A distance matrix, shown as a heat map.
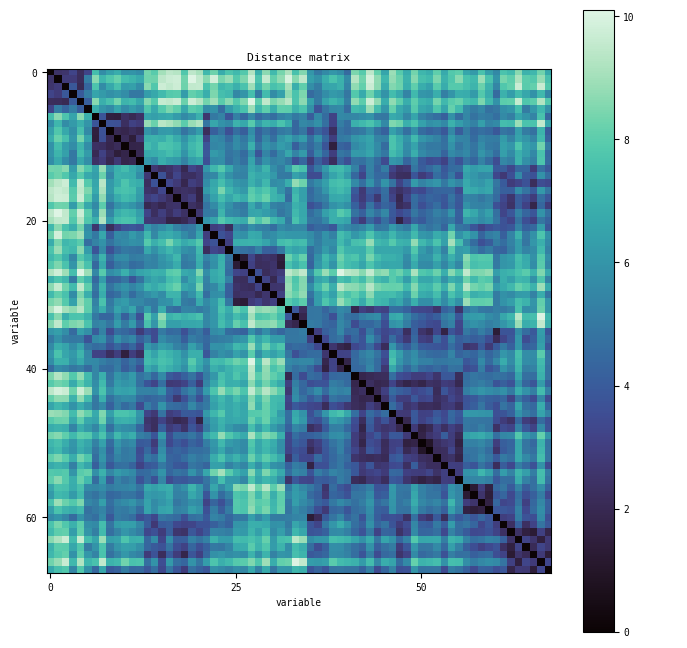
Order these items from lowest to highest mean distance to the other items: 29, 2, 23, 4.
23, 29, 2, 4
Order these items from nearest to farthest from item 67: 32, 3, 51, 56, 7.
56, 51, 3, 32, 7
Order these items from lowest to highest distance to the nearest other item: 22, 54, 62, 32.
62, 32, 54, 22
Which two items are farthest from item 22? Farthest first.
1, 4
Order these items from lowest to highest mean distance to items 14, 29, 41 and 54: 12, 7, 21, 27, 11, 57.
12, 21, 11, 57, 27, 7
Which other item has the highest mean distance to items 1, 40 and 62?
27
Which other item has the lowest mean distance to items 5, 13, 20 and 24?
18
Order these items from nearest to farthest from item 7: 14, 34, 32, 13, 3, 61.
34, 3, 32, 61, 14, 13
